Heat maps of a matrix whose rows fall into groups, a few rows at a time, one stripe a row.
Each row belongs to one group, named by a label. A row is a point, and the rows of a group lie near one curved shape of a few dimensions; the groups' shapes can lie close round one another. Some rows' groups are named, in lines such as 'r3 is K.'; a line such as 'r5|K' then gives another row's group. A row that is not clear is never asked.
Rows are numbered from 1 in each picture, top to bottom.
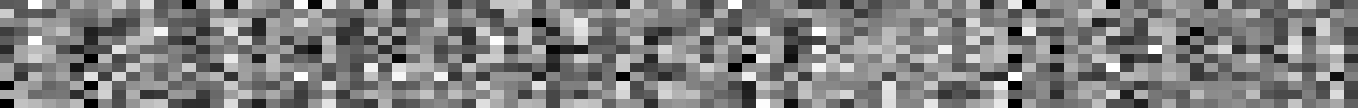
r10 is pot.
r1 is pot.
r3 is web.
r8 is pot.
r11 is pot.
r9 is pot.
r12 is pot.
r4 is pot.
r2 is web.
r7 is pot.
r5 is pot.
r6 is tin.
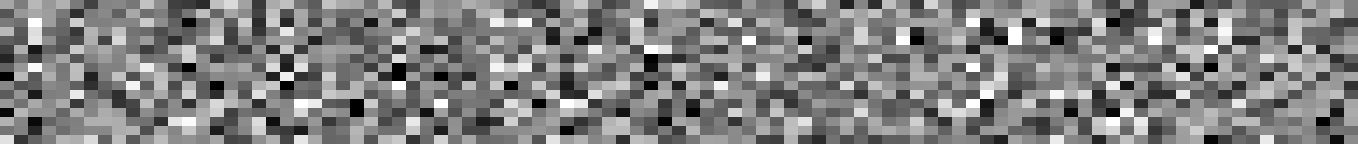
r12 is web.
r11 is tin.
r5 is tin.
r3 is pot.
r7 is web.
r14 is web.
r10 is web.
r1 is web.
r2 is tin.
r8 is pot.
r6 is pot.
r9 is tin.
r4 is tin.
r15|web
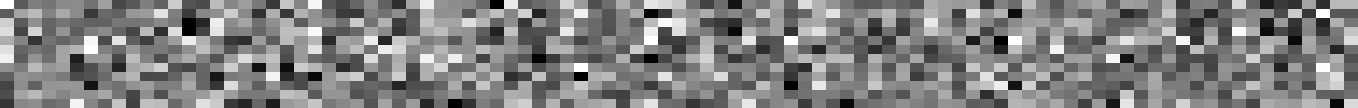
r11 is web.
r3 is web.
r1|web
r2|pot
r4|web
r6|tin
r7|pot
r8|web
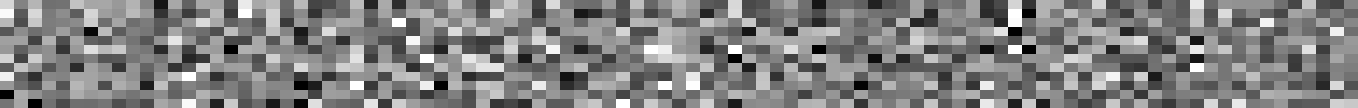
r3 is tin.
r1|pot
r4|pot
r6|pot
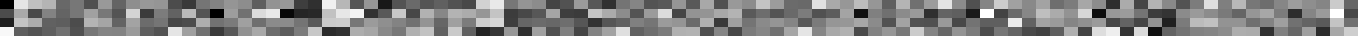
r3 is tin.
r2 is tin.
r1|tin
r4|web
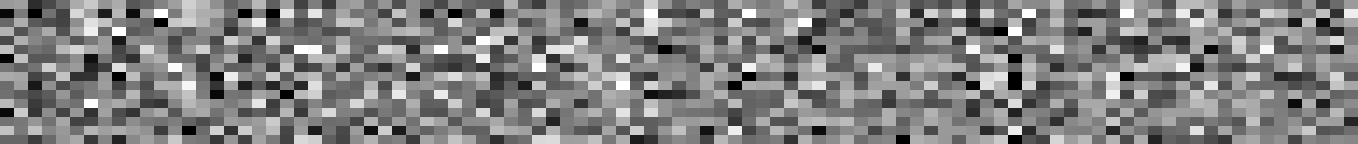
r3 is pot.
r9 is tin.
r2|pot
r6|tin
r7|pot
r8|tin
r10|pot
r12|pot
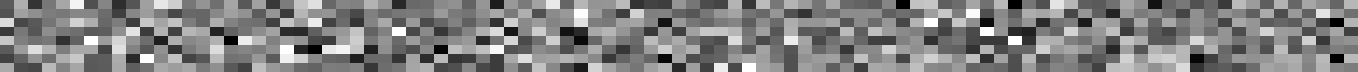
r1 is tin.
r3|tin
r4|web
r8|tin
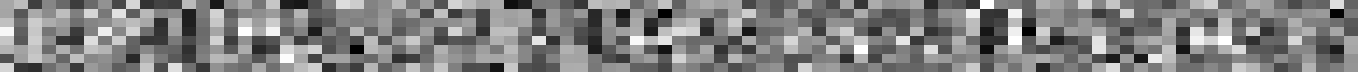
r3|pot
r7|web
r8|web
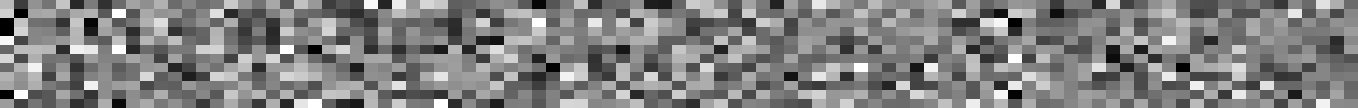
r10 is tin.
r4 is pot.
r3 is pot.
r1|pot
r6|web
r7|pot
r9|web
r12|web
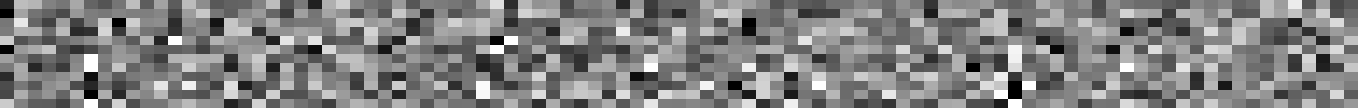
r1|web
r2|web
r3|tin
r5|web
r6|tin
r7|pot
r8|pot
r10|pot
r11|pot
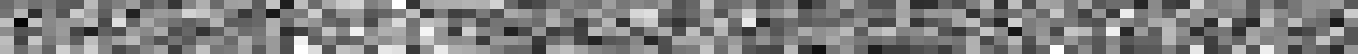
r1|tin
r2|pot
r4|web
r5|pot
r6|tin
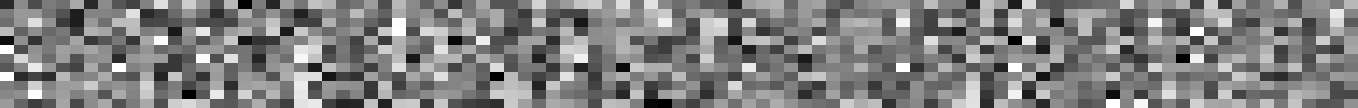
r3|tin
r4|tin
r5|pot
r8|tin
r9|web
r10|pot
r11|pot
